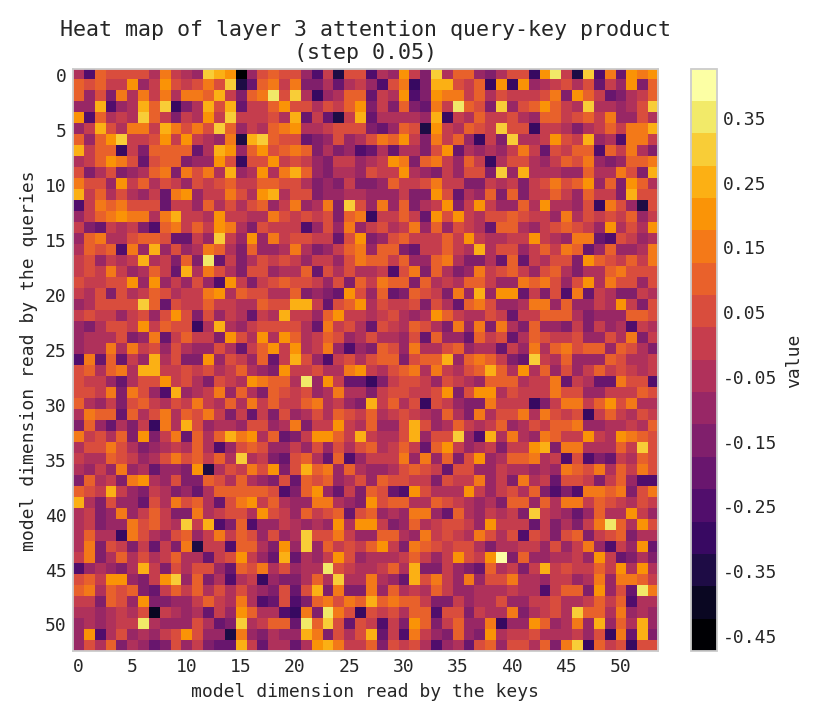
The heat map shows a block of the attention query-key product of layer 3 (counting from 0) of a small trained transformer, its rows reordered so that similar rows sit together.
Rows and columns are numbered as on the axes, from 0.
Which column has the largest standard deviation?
15
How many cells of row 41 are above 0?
18
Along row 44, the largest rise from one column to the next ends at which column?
19
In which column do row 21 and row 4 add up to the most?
6
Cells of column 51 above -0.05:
29
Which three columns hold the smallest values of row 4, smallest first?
24, 34, 1
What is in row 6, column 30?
0.2
